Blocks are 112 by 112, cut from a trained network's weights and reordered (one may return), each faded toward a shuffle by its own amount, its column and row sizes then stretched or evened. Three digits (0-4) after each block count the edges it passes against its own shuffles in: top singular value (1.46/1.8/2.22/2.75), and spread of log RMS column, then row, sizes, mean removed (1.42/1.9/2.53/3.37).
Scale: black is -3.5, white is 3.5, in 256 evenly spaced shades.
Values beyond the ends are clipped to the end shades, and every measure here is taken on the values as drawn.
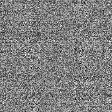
0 3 1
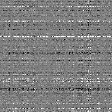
4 3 4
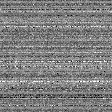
4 0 4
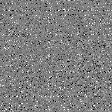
0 1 3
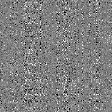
3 4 1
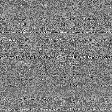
0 2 4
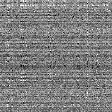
4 3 2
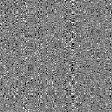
4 4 0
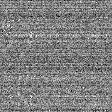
3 2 1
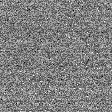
0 0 1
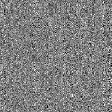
3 3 0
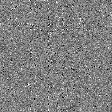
0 2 1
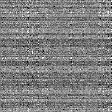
4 4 1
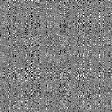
3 4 2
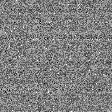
0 1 2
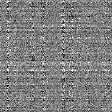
3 4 2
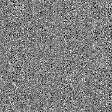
0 3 0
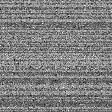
4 1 0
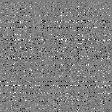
0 2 4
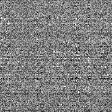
2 3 2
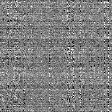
3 4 1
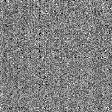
1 1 2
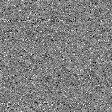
0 0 2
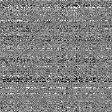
2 3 4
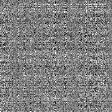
2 4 1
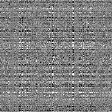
4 4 3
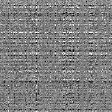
4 4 3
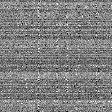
4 3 1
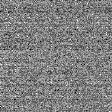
1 2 2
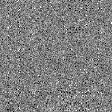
1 2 1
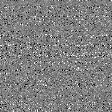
0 1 3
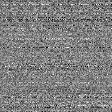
1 1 4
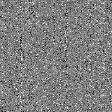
1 3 0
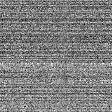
4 2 2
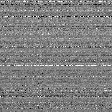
3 0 4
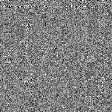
1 2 2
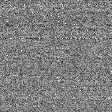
0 1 2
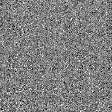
0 2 1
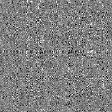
3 3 2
